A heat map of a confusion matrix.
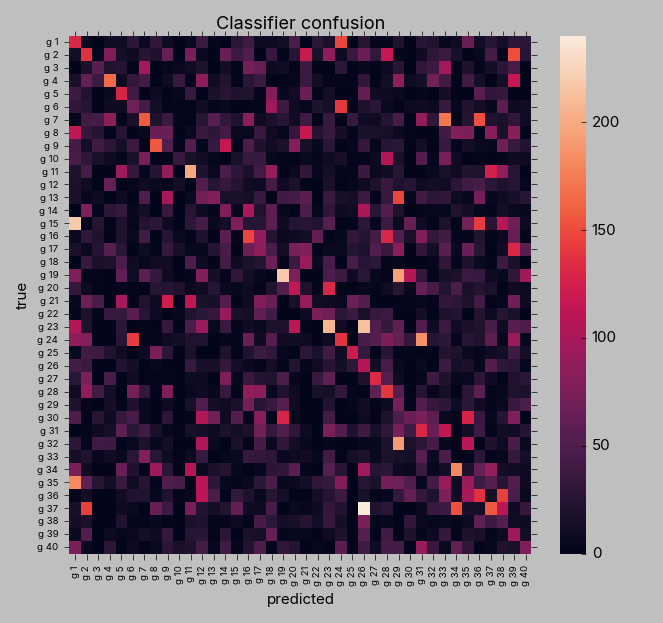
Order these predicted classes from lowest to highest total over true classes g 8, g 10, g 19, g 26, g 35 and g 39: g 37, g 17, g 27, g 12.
g 27, g 17, g 37, g 12
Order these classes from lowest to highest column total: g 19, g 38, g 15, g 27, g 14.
g 15, g 27, g 19, g 38, g 14
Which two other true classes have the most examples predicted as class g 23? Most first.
g 20, g 2
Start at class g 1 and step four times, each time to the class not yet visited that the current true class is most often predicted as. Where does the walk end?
g 7
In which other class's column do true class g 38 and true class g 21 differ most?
g 9
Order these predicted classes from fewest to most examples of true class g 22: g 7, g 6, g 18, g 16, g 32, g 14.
g 32, g 16, g 7, g 18, g 6, g 14
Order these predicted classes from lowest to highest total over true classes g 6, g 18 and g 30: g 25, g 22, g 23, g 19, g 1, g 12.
g 22, g 25, g 1, g 23, g 12, g 19
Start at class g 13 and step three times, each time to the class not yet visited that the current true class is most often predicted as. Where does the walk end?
g 28
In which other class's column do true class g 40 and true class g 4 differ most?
g 39
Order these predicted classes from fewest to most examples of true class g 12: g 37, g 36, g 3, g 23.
g 3, g 23, g 37, g 36
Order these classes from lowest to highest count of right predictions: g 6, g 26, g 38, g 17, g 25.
g 38, g 6, g 17, g 26, g 25
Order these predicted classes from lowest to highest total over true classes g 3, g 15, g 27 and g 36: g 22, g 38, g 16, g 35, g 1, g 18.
g 22, g 18, g 16, g 35, g 1, g 38
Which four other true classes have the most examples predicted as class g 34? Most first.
g 37, g 8, g 40, g 20
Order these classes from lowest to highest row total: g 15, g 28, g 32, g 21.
g 32, g 28, g 21, g 15
